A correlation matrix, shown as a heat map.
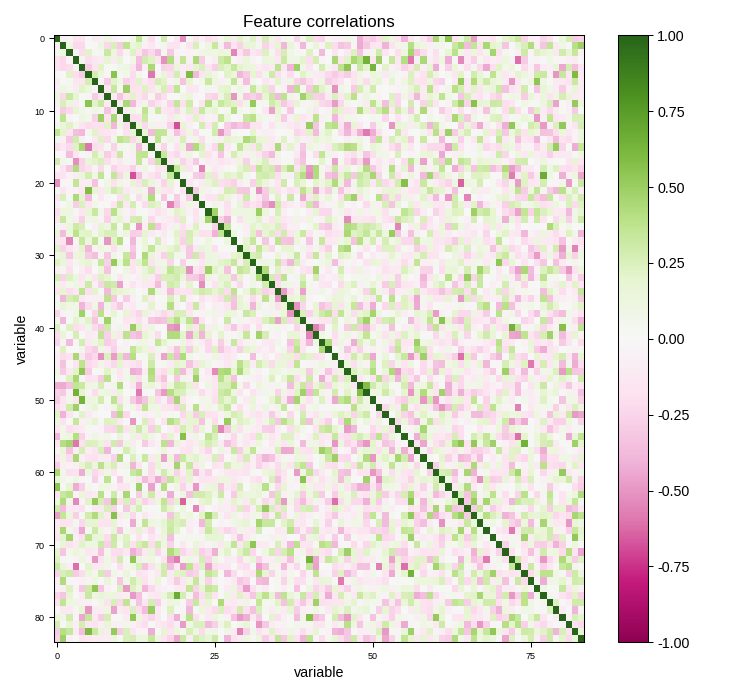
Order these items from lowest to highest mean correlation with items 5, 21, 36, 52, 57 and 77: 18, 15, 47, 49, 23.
15, 47, 23, 18, 49
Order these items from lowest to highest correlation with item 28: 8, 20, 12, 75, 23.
8, 12, 20, 75, 23
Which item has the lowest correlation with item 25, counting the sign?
46
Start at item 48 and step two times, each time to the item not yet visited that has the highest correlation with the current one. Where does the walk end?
3
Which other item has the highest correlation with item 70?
31
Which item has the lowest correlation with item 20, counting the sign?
64
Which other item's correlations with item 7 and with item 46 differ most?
71
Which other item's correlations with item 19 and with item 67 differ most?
61
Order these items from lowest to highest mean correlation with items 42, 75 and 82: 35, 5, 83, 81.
81, 35, 83, 5
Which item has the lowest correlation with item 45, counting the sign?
75
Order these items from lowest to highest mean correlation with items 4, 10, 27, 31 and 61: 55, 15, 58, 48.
55, 15, 58, 48
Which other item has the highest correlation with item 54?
58
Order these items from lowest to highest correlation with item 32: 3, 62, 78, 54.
54, 3, 62, 78
